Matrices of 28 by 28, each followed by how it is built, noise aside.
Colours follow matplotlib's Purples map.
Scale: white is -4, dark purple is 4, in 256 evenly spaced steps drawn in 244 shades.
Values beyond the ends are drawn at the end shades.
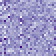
uneven columns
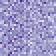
repeating rows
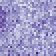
smooth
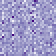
uneven columns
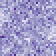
smooth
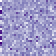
uneven columns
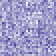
blocks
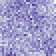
smooth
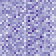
repeating rows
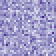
blocks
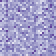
repeating rows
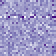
uneven rows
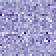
uneven rows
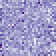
uneven columns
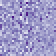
uneven columns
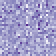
uneven columns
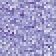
repeating rows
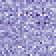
uneven rows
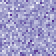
noise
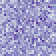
repeating rows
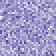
noise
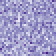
noise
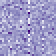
uneven columns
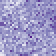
smooth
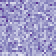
blocks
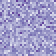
noise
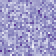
noise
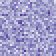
noise
